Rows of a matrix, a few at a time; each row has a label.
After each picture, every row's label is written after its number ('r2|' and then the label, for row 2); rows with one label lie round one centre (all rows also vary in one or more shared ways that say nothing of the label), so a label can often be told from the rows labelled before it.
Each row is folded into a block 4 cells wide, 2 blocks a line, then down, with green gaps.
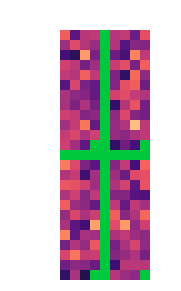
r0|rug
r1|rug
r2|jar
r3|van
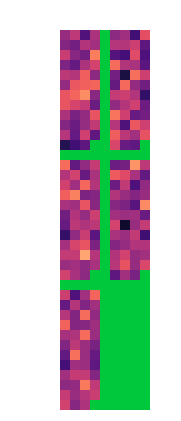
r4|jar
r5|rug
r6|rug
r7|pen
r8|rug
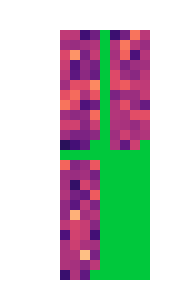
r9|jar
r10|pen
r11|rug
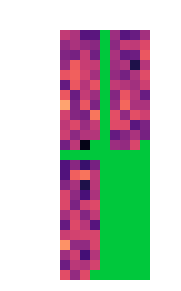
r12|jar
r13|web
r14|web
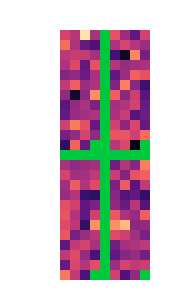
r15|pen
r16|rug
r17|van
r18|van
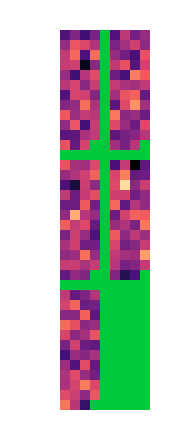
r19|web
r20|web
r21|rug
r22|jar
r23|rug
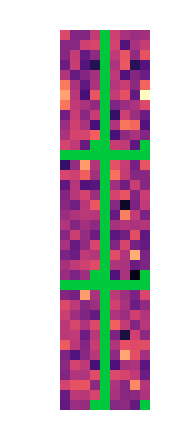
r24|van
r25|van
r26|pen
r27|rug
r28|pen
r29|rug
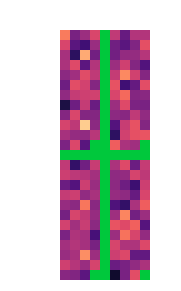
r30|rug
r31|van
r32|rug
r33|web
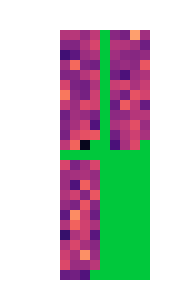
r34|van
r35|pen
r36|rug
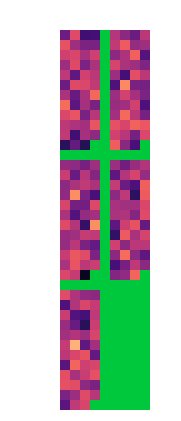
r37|jar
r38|rug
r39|van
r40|web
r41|web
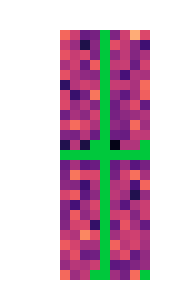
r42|jar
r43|pen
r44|web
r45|web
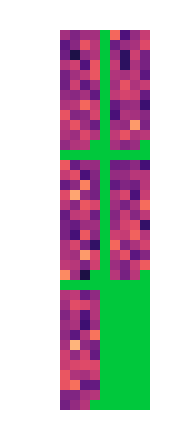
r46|web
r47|rug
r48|rug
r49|web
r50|web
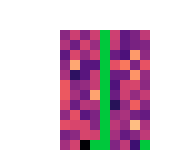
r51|van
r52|rug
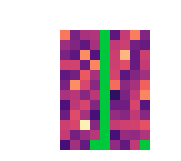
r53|rug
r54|pen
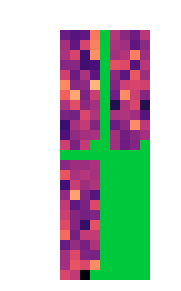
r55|van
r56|rug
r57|van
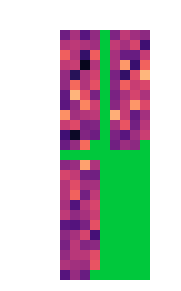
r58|web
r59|web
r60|pen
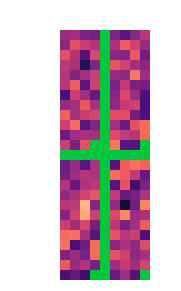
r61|web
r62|rug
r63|jar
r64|pen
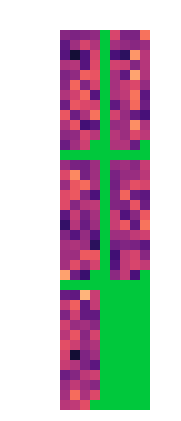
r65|web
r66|rug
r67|rug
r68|van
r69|pen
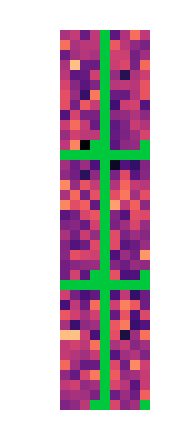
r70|van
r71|pen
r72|jar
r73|jar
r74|jar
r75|web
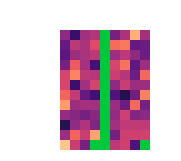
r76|van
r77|pen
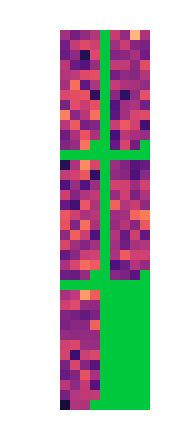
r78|web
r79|pen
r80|pen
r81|jar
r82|pen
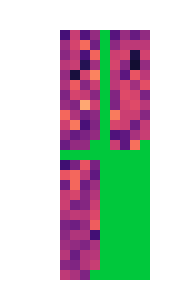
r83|web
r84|web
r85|pen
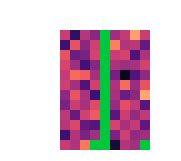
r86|web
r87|pen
